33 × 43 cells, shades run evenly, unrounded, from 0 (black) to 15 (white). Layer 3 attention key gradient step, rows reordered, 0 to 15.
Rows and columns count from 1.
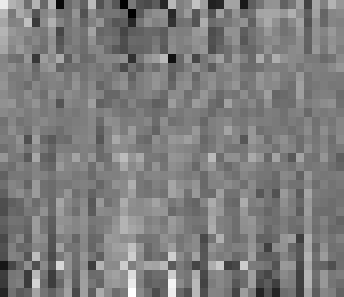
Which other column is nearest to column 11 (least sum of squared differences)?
9
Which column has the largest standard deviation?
17
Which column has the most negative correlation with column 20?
25
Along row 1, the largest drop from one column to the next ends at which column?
8
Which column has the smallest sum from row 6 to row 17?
13
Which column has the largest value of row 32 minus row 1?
16
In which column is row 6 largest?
1
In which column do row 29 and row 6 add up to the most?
22
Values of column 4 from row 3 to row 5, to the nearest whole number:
11 8 7
